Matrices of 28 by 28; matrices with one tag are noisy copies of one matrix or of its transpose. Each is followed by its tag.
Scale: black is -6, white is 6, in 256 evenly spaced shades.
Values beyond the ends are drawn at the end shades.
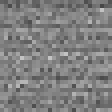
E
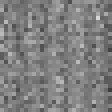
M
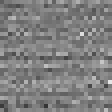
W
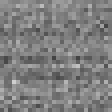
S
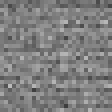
E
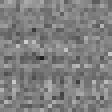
S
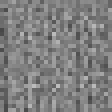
E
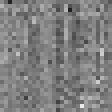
S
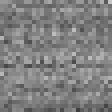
M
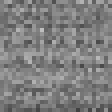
M
